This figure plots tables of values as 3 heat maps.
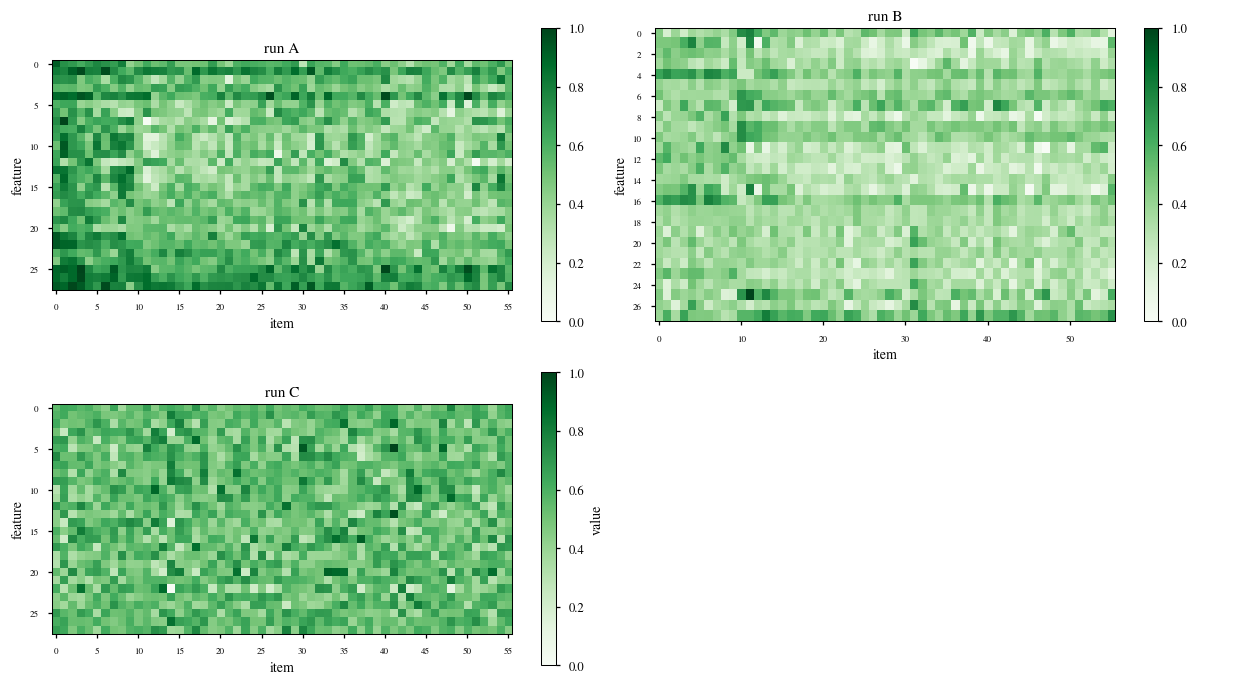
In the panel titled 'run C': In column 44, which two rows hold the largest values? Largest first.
10, 24
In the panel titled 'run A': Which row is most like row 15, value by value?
2
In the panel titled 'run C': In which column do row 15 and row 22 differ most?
14
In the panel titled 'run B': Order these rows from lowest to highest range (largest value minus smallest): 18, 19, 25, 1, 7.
18, 19, 7, 1, 25
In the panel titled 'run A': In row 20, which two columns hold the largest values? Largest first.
30, 27
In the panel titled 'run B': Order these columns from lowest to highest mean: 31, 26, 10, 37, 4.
26, 37, 31, 10, 4
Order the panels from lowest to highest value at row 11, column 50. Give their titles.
run B, run A, run C
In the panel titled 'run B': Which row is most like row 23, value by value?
12
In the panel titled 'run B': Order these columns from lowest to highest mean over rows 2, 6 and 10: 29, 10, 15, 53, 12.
53, 15, 29, 12, 10
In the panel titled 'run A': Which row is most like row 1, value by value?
27
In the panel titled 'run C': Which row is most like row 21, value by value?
11
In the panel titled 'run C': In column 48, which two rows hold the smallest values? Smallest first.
22, 20
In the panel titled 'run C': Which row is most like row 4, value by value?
27
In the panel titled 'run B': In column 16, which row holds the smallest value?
3
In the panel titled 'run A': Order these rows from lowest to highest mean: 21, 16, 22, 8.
8, 16, 21, 22
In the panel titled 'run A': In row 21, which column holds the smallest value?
43
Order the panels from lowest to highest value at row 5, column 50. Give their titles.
run A, run C, run B
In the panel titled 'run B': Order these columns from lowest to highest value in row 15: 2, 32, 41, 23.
41, 23, 32, 2
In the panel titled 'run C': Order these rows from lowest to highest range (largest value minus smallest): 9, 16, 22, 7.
7, 9, 16, 22
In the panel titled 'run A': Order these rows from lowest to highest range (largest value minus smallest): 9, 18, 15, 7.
18, 15, 9, 7
